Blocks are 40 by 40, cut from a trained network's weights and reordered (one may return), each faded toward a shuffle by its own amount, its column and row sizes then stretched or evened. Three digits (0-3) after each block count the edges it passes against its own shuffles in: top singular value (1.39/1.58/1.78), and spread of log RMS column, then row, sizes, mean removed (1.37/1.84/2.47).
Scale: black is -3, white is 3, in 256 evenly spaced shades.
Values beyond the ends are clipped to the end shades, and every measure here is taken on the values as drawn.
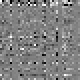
2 3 3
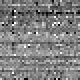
3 1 2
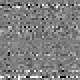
1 0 3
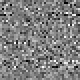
0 0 2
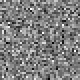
0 0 1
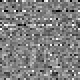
1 0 3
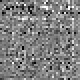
0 1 2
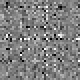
1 2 2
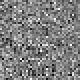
3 2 1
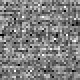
1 0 1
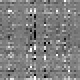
3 3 1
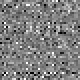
3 0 3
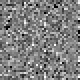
0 2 0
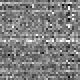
2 1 1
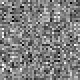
3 2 0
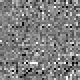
0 2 2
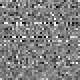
2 0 3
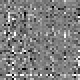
0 3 2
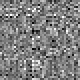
3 1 1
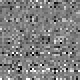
2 1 3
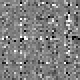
0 3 2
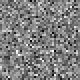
0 1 0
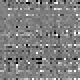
1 2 3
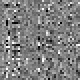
1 3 1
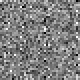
1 1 0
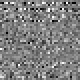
1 0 3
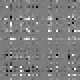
2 3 3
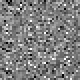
2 1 0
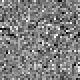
0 0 1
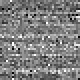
2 0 2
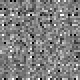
1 1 2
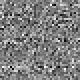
1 0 2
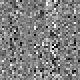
1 3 1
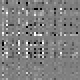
3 3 3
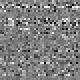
1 1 3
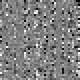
2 3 0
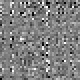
1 3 2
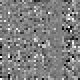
0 3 2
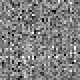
0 1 0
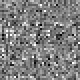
1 1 2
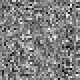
0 2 0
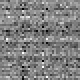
3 2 1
